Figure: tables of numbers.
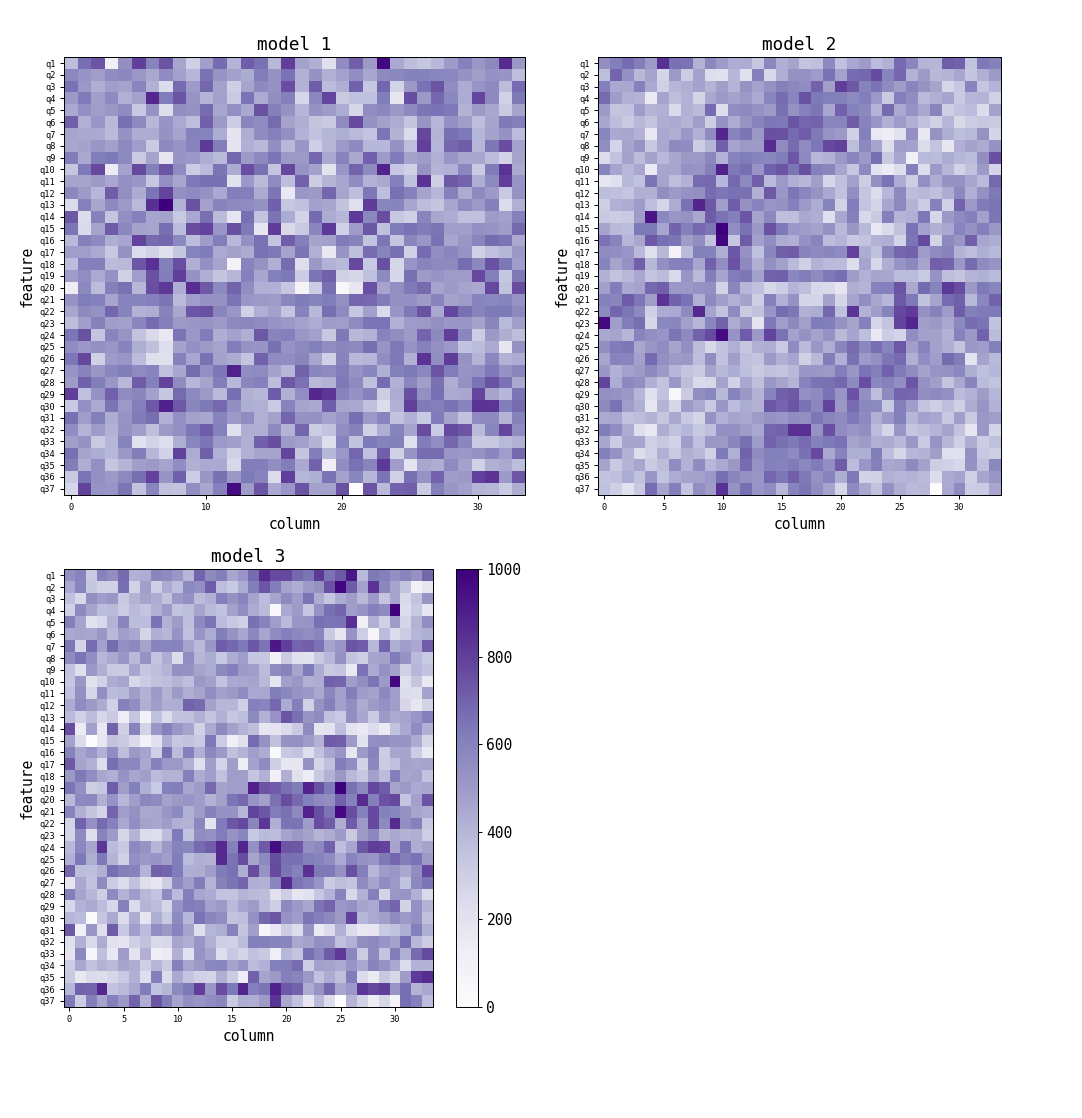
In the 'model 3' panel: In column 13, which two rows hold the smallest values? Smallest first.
q22, q35
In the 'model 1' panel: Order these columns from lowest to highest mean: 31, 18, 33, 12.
12, 18, 33, 31
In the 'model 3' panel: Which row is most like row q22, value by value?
q25
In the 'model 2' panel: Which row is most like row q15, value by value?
q24
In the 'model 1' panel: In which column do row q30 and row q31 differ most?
7
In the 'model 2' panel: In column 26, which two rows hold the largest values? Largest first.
q23, q22
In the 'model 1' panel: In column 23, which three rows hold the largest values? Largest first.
q1, q10, q35
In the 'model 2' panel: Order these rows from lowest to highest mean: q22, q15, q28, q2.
q2, q28, q15, q22
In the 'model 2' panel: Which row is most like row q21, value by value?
q1
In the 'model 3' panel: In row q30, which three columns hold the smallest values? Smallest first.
2, 7, 5
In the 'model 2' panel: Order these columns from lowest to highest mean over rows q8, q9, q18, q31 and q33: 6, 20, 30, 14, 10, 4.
4, 30, 6, 10, 20, 14
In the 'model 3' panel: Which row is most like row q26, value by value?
q7
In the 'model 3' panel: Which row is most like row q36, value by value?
q24
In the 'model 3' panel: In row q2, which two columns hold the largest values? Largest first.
25, 28
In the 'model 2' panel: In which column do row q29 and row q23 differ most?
6
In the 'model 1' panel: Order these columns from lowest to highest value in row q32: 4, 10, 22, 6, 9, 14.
22, 6, 14, 4, 9, 10
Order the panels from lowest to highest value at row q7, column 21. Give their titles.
model 2, model 1, model 3
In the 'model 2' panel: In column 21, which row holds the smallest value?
q18
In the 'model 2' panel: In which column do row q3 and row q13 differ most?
20
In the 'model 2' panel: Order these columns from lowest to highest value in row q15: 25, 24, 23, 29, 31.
23, 24, 25, 29, 31
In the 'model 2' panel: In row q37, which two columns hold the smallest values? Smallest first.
28, 2
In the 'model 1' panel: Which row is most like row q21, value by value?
q23
